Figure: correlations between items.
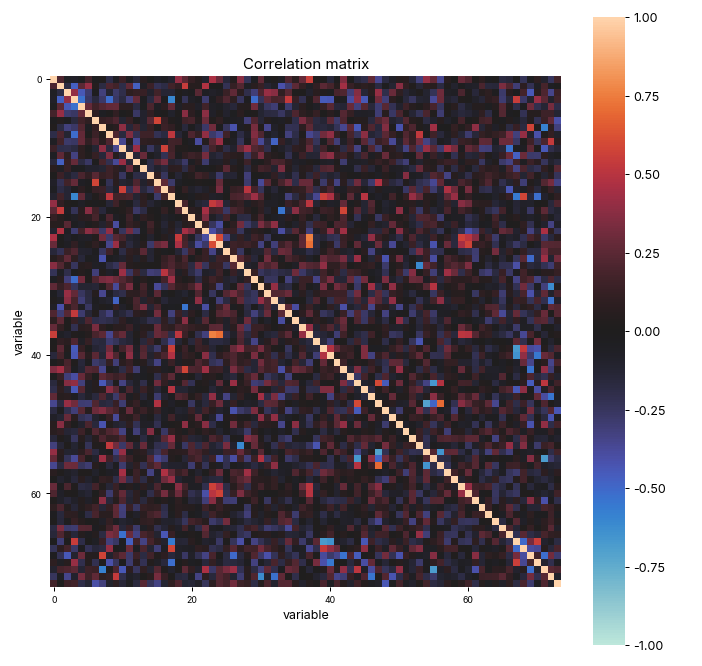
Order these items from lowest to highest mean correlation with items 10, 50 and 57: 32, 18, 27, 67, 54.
67, 32, 18, 27, 54
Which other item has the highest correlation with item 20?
22
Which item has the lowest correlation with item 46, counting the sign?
72
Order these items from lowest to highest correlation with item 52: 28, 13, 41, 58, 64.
64, 13, 41, 58, 28
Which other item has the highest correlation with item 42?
19
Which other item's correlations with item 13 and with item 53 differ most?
27
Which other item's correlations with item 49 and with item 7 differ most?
69
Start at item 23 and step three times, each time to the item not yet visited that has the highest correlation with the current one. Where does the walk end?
60
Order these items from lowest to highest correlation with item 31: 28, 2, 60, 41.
28, 60, 41, 2
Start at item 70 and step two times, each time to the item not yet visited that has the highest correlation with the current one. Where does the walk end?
3
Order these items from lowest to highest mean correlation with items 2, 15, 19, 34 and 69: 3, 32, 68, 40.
68, 40, 32, 3
